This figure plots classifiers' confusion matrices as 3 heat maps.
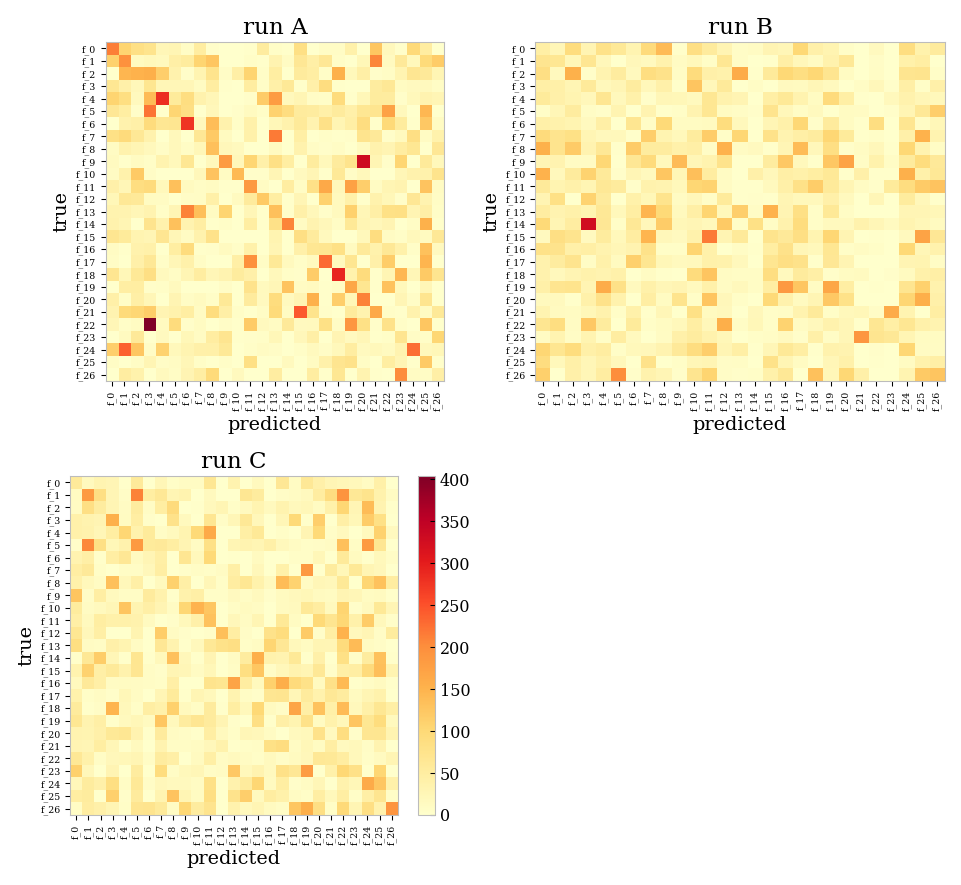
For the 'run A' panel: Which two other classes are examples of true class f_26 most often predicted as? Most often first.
f_23, f_8
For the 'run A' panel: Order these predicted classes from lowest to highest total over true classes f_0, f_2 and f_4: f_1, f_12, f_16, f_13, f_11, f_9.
f_9, f_16, f_11, f_12, f_13, f_1
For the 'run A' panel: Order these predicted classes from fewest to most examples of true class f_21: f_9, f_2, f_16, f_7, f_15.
f_7, f_9, f_16, f_2, f_15
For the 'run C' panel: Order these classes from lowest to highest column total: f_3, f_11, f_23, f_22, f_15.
f_23, f_15, f_3, f_11, f_22
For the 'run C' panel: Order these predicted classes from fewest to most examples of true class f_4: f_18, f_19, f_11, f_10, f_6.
f_18, f_19, f_6, f_10, f_11
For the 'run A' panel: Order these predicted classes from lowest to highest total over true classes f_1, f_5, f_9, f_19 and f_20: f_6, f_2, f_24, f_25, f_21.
f_24, f_2, f_6, f_21, f_25
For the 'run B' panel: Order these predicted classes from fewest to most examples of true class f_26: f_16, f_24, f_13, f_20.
f_13, f_24, f_16, f_20
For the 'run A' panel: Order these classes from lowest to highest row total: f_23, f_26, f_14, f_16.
f_23, f_26, f_16, f_14
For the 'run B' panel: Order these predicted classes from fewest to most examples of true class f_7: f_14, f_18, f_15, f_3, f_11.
f_14, f_3, f_18, f_15, f_11
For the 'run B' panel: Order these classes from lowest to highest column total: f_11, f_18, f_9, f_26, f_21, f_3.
f_21, f_9, f_18, f_26, f_3, f_11
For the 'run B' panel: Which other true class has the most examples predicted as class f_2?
f_8
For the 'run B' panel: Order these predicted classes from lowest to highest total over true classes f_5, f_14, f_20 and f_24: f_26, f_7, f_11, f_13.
f_13, f_7, f_26, f_11
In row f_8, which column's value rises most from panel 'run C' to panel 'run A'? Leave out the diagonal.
f_23
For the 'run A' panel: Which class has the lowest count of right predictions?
f_26
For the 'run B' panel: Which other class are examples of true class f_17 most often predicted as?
f_6
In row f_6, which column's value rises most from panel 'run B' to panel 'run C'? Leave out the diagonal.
f_11
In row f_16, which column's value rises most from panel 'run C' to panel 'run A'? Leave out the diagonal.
f_25
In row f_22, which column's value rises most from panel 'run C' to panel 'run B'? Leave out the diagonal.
f_12
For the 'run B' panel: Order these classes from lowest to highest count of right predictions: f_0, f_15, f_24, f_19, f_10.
f_0, f_15, f_24, f_10, f_19
